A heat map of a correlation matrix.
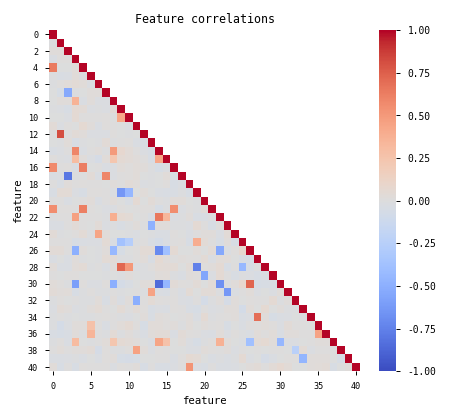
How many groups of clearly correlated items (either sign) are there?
13
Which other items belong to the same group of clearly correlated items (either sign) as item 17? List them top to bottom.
2, 7
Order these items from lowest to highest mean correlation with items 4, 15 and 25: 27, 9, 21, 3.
9, 27, 3, 21
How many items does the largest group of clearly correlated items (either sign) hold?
8
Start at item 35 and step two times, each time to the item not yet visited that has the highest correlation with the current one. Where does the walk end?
5
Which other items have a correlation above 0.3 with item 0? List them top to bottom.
4, 16, 21
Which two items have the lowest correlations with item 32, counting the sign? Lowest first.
11, 38
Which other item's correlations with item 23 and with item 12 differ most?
1
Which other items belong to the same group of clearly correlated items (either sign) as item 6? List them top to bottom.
24
